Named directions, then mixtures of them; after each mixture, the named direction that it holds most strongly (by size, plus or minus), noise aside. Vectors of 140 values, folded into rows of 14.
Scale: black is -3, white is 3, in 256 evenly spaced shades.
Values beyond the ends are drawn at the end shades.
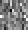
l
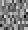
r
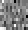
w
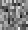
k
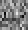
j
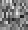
j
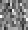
l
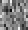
l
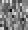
l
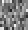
r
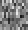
k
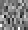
r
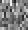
j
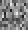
j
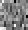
w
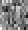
k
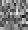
j
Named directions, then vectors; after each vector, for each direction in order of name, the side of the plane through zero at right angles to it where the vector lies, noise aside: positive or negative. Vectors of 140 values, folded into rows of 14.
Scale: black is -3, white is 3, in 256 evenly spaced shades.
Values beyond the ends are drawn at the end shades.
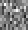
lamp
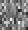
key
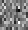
positive, negative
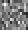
positive, positive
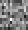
positive, positive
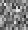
negative, positive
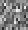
negative, positive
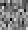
negative, negative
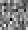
negative, negative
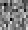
negative, negative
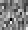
negative, negative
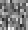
negative, negative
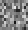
positive, negative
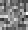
negative, negative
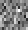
negative, positive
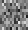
positive, negative
